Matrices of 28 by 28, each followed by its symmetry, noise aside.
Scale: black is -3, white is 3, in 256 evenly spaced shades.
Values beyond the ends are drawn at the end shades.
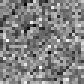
symmetric.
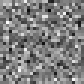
same after a half turn.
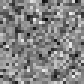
symmetric.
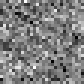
same after a half turn.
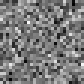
same after a half turn.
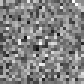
symmetric across the other diagonal.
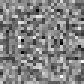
mirrored top to bottom.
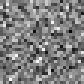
no symmetry.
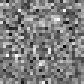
mirrored left to right.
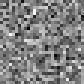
symmetric.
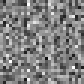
mirrored top to bottom.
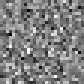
same after a half turn.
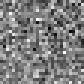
symmetric across the other diagonal.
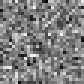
symmetric across the other diagonal.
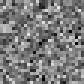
symmetric.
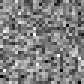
no symmetry.
